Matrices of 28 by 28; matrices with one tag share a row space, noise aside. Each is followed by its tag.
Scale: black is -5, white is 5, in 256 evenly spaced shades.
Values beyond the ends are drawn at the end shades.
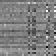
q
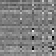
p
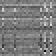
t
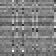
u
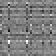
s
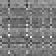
s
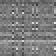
u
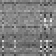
t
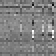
p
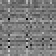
s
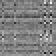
t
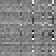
p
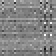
t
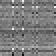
u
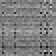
t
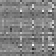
p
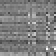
q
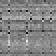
s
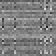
t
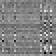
t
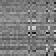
q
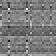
s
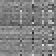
p
